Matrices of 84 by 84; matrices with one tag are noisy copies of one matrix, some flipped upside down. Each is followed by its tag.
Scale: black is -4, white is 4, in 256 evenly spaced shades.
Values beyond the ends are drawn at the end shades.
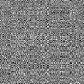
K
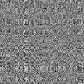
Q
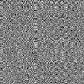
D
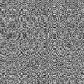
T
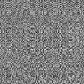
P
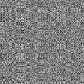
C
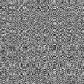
T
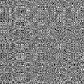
C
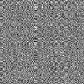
D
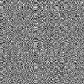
D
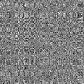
Q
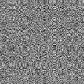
T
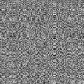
T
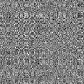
Q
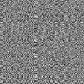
D
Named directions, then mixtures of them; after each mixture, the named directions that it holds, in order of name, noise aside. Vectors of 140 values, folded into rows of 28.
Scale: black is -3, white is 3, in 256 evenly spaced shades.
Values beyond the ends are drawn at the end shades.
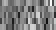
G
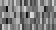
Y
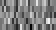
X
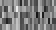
G, X, Y.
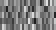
G, Y.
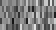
G, X.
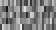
Y.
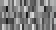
G, Y.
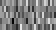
G, X.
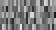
G, X, Y.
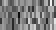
G.
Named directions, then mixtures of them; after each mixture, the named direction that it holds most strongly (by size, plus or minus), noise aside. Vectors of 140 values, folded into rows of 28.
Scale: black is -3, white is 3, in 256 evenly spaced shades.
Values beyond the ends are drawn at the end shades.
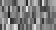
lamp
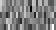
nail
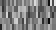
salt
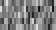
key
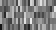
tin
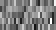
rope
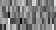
lamp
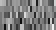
nail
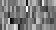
lamp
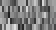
lamp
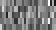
salt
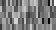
salt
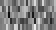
lamp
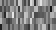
tin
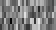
key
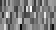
nail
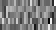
rope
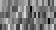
nail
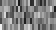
tin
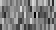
nail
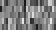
key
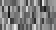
lamp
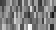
nail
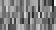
key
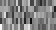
tin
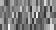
key
